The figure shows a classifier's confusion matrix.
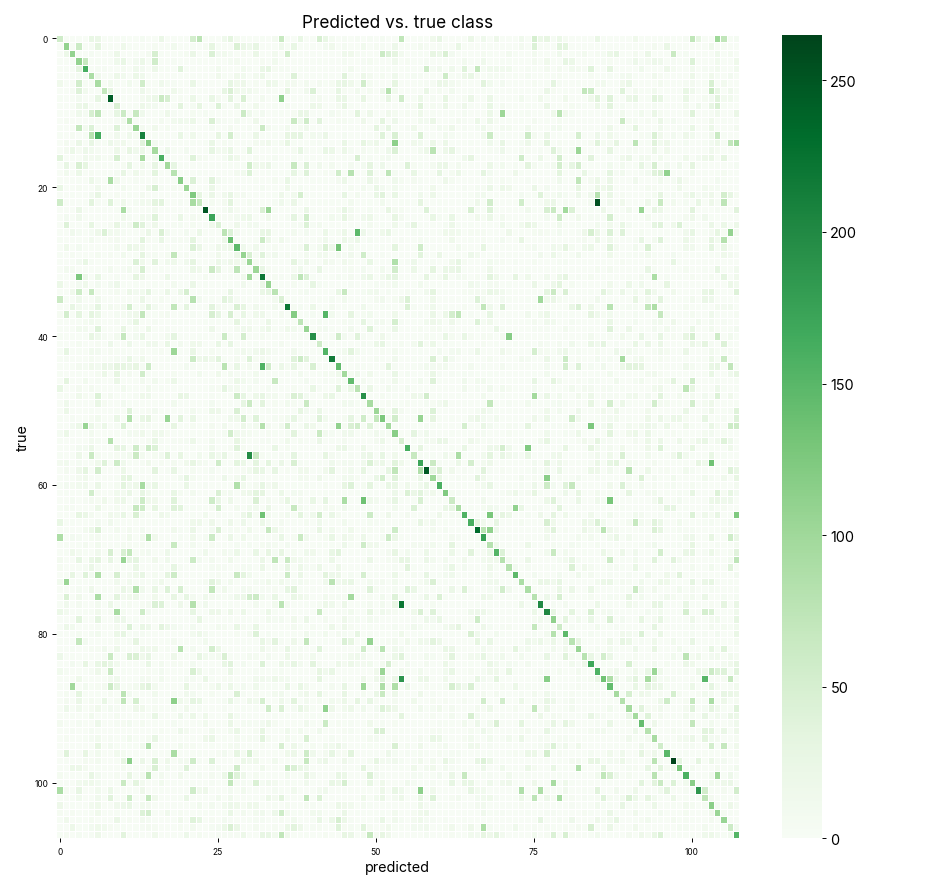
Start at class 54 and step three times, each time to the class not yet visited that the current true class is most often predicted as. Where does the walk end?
76
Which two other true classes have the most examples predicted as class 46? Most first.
75, 18
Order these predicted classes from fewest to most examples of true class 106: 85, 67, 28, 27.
85, 28, 27, 67
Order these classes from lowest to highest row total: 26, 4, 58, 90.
4, 90, 26, 58
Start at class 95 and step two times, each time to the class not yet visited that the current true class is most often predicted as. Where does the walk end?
53
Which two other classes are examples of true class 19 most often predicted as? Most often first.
8, 82
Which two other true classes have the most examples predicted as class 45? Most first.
62, 34
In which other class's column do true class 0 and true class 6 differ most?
104
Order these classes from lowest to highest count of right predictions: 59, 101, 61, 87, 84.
59, 61, 87, 84, 101
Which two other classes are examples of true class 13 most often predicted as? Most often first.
6, 5
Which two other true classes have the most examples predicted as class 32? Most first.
44, 64
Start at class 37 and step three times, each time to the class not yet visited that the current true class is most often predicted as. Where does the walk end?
96
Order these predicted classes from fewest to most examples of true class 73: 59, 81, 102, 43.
81, 102, 59, 43
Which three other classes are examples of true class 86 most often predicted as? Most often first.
54, 102, 77
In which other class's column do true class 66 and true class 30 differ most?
68
